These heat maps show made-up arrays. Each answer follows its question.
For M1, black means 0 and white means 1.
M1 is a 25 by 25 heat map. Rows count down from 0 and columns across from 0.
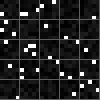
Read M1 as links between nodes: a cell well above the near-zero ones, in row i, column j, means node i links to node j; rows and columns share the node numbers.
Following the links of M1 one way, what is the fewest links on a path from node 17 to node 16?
2
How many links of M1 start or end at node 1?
3
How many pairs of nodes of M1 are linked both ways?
1
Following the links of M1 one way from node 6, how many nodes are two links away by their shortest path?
2
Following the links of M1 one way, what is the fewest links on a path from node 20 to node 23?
4
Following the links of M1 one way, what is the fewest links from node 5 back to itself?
4
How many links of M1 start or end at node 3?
4
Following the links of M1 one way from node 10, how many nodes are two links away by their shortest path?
2
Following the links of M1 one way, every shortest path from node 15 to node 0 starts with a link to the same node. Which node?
node 14
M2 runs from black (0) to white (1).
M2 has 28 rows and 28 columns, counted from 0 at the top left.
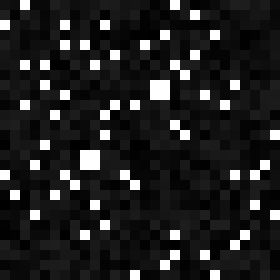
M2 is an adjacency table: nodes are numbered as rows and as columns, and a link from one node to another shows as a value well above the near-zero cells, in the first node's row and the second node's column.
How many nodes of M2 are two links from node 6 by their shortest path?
10
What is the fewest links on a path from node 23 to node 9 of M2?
3
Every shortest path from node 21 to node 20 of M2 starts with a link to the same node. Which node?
node 3
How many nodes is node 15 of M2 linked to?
2
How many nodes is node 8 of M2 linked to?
4
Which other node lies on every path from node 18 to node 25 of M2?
node 13
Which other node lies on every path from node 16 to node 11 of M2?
node 10
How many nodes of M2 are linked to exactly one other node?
7
